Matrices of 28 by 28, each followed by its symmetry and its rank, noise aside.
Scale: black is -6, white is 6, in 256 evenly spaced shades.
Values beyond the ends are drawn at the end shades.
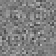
antisymmetric, rank six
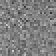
antisymmetric, rank six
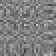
no symmetry, rank four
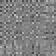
symmetric, rank three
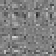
antisymmetric, rank four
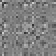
symmetric, rank three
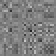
symmetric, rank three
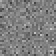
no symmetry, rank six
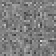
no symmetry, rank six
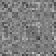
symmetric, rank three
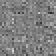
antisymmetric, rank six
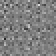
antisymmetric, rank four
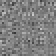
antisymmetric, rank six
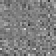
antisymmetric, rank four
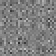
no symmetry, rank six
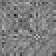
symmetric, rank four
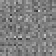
no symmetry, rank four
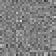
no symmetry, rank six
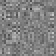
no symmetry, rank four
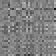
no symmetry, rank four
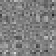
antisymmetric, rank four
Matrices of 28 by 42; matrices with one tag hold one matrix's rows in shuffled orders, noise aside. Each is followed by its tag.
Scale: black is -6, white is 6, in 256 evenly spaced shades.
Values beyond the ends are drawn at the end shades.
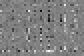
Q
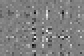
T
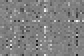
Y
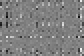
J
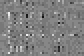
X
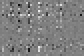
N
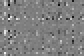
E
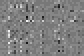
X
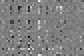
N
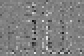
T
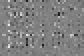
X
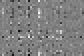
N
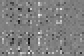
N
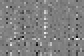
Y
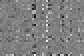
T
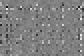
J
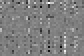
Q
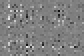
X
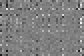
J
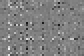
X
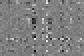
T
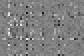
X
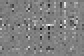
Q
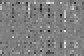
Q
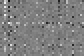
E
